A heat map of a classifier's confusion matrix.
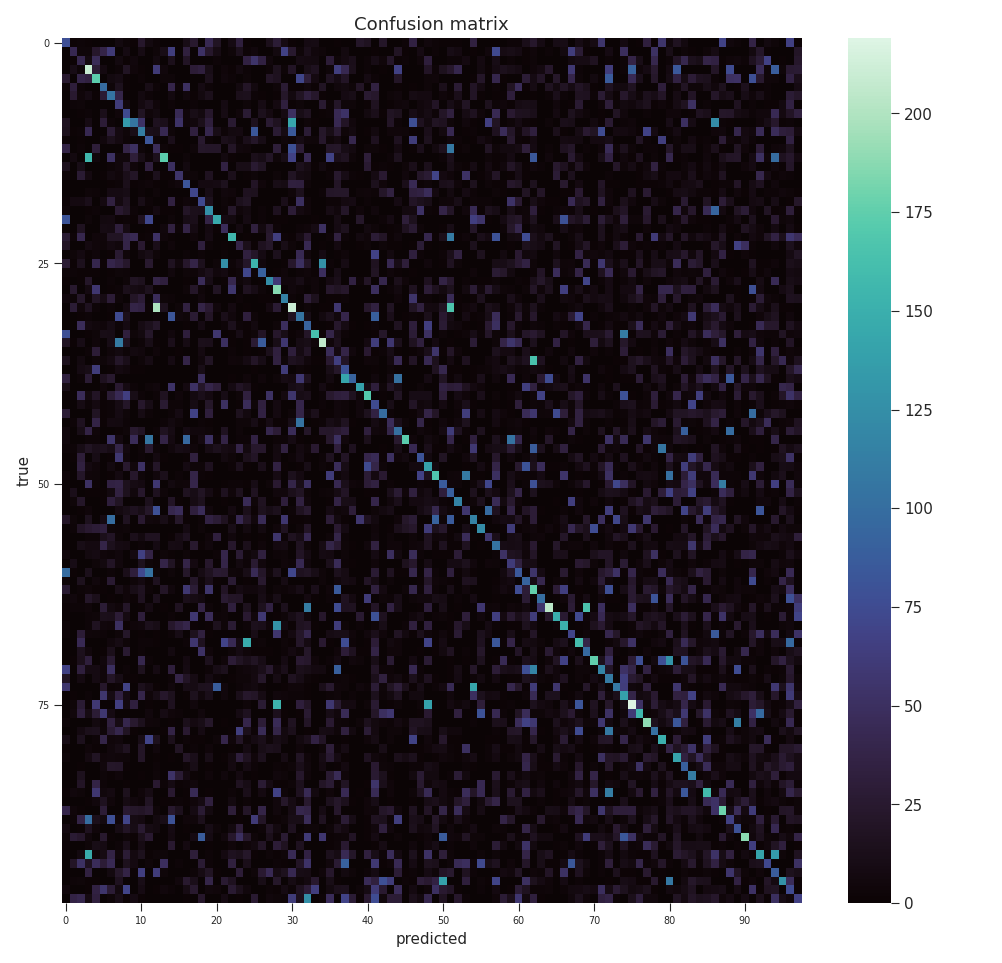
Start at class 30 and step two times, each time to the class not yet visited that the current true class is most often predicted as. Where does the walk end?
51
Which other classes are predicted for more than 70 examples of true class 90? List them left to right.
18, 50, 74
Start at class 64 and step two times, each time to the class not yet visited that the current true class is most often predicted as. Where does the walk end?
18
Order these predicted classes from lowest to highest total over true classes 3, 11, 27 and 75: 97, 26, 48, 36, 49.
49, 26, 97, 36, 48
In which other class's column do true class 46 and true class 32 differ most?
79
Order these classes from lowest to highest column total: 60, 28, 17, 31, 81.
17, 60, 81, 31, 28
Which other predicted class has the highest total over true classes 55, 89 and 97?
32
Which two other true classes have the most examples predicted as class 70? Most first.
55, 85
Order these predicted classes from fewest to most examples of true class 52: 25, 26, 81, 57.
25, 26, 81, 57
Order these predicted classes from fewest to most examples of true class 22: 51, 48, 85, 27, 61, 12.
85, 27, 48, 12, 61, 51
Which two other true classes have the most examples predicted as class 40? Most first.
48, 63
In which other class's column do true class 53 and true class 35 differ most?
56
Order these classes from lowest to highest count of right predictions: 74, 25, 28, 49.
74, 25, 49, 28
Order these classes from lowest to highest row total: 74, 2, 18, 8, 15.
15, 18, 2, 8, 74
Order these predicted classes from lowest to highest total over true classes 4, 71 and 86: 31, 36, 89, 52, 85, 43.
43, 52, 85, 31, 36, 89
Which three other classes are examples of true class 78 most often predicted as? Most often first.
72, 68, 23
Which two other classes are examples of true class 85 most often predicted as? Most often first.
72, 82
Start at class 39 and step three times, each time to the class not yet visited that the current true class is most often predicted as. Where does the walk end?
77
